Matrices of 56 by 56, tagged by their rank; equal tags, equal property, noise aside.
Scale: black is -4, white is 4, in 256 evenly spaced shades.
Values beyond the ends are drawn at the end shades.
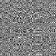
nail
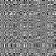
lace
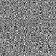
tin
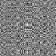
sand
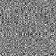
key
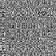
nail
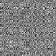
nail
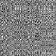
key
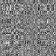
sand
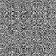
nail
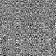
tin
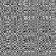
sand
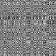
sand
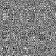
tin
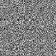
tin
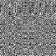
nail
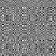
lace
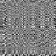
lace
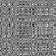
lace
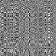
lace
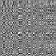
lace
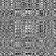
sand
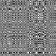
lace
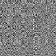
tin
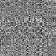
nail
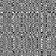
lace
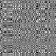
lace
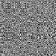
tin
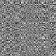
sand
